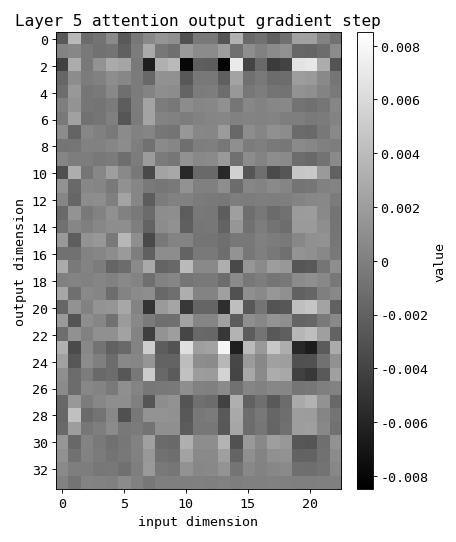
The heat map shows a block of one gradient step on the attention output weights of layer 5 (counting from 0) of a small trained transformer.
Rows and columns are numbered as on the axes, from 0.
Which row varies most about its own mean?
2
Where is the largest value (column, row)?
13, 23
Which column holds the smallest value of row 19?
14
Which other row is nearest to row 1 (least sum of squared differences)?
9
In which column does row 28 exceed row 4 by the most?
1
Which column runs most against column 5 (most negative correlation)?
7
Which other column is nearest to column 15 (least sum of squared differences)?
18
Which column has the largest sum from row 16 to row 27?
10
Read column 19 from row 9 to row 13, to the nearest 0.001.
-0.001 0.005 -0.001 0 0.002
